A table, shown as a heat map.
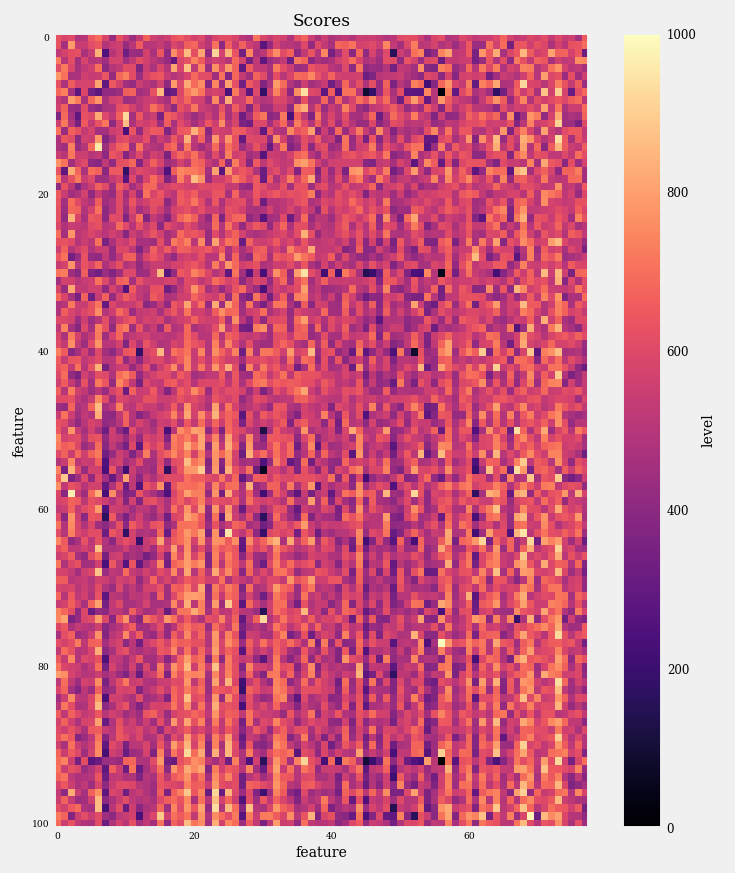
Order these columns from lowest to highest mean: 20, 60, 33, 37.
37, 33, 20, 60
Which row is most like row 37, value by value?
11
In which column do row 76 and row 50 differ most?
10
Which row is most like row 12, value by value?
18
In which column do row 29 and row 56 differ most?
2
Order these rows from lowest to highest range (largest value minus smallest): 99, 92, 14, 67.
67, 14, 99, 92
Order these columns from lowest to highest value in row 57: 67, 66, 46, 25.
66, 46, 67, 25
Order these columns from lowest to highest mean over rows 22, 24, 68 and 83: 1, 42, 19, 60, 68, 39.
1, 39, 42, 60, 19, 68
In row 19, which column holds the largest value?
73
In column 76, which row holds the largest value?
58
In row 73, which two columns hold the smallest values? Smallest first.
30, 56
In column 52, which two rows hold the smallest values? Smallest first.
40, 99
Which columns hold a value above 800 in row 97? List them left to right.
6, 23, 73
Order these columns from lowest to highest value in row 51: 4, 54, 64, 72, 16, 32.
16, 54, 4, 72, 32, 64
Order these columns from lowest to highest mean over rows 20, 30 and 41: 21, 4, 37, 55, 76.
55, 76, 4, 21, 37
